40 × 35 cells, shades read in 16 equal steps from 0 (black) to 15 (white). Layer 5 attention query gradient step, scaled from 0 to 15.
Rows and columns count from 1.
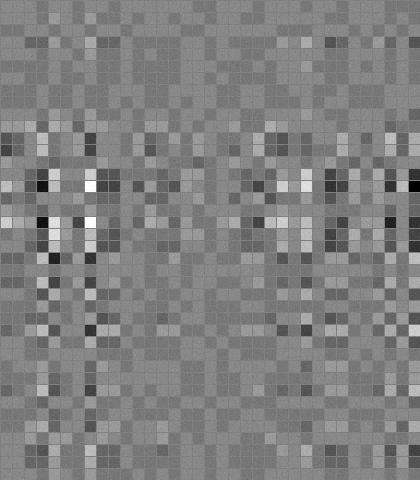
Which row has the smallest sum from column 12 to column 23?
16
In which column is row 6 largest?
26
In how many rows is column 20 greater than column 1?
10
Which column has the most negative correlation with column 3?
34
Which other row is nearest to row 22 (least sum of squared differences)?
24
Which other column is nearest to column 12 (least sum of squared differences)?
15
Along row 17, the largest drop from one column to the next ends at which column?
23
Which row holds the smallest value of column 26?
28
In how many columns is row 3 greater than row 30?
16
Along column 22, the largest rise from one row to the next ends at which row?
17
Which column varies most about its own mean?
8
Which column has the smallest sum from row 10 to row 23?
35
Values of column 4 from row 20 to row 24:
5 4 11 8 11
